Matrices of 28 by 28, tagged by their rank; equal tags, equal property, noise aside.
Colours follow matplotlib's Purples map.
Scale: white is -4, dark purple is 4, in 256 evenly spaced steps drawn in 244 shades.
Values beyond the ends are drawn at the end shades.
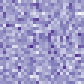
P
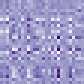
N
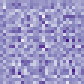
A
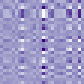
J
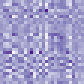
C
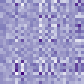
N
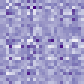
C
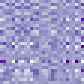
N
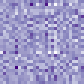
A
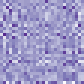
C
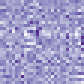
A
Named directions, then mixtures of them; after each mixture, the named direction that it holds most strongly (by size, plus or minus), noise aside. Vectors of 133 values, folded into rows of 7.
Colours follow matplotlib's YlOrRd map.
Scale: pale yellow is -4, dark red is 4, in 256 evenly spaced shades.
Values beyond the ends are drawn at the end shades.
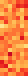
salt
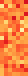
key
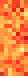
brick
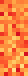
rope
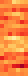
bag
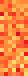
rope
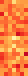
rope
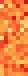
key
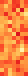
brick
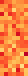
rope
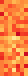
rope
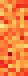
salt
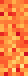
rope
